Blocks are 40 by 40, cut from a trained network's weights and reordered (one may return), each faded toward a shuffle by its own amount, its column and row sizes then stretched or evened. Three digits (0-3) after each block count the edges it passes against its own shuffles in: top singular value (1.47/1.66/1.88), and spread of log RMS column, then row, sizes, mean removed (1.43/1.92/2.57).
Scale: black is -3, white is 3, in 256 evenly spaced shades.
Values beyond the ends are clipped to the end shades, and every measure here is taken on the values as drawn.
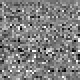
0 0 3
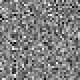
1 1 0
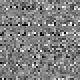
2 0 3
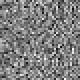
2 0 0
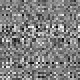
3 1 3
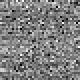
0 0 1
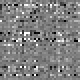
1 1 3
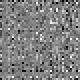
0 3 1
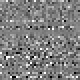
0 0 3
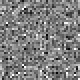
0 1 2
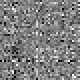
0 2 1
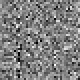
1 2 0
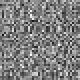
3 1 0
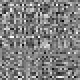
3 0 3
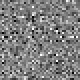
2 1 2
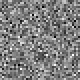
0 1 0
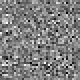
2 1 2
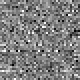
0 0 2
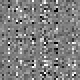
1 3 2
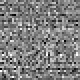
1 1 1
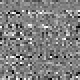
2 1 3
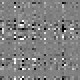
0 3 3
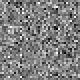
1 1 1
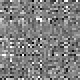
3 2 3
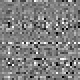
2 2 3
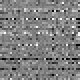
1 1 3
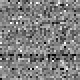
0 1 1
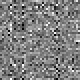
3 2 1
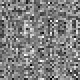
2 2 0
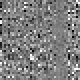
0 3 1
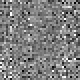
1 2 2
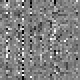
0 3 0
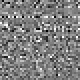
1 1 3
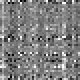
2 1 3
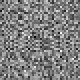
3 0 1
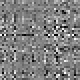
3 3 2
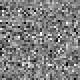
0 1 1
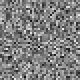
2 0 0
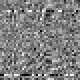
2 0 2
